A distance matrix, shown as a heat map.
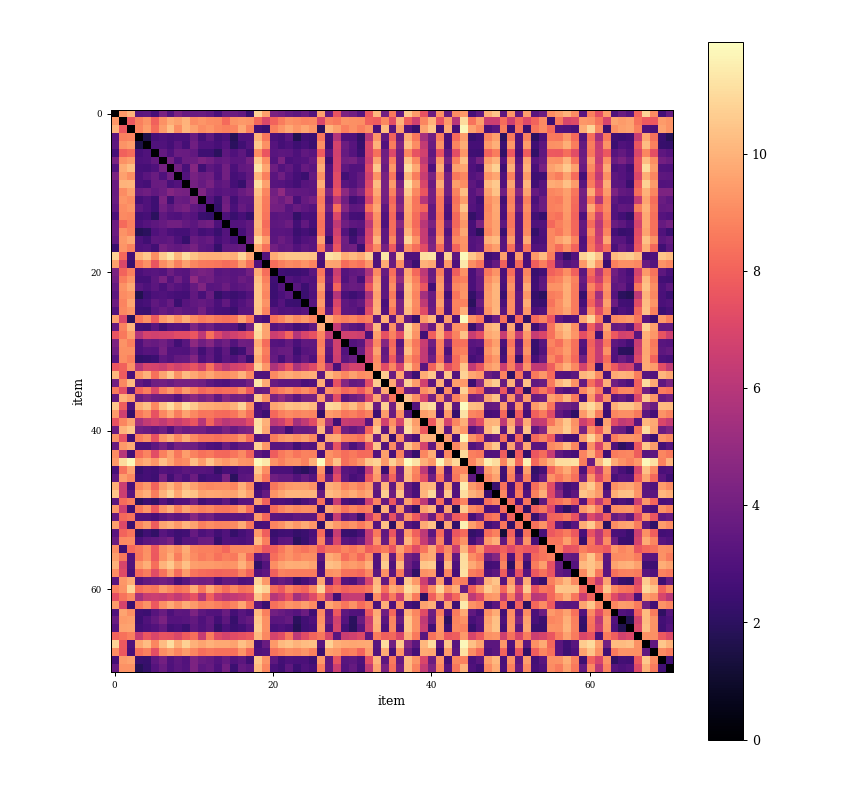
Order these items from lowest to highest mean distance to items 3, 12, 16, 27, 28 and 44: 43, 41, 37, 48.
43, 41, 48, 37
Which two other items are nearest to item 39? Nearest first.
61, 28
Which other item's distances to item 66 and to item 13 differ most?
12
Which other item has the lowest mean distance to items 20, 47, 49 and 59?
53
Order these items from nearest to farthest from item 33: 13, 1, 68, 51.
68, 1, 51, 13
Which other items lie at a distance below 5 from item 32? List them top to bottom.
28, 39, 61, 66
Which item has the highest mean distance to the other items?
44
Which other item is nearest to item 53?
49
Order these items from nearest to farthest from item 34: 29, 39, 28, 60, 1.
29, 39, 28, 60, 1
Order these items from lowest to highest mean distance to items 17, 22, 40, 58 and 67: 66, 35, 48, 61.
35, 48, 61, 66
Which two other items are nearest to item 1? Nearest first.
55, 43
